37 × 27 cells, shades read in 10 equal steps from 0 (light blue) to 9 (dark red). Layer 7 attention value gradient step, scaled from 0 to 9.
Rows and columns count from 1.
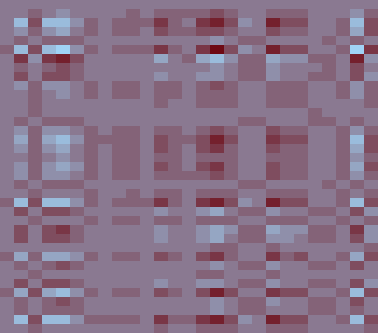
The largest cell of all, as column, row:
16, 6
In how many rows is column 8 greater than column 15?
6
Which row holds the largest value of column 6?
7
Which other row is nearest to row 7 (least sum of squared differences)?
26
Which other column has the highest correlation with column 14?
8
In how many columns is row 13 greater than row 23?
7
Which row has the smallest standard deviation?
1
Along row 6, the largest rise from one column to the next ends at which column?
27
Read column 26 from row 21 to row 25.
5 4 1 6 4
